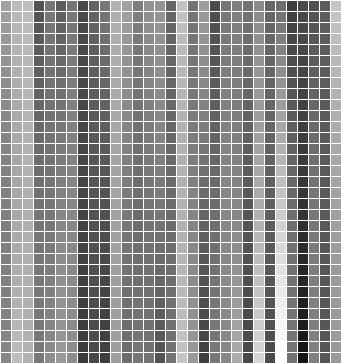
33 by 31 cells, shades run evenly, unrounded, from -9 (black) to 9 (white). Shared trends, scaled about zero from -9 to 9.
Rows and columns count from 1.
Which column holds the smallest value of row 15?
28
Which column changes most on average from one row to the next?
26
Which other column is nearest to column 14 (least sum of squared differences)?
12
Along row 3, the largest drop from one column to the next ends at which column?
4
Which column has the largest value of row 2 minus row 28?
19
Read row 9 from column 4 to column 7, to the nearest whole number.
-2 -1 -1 0
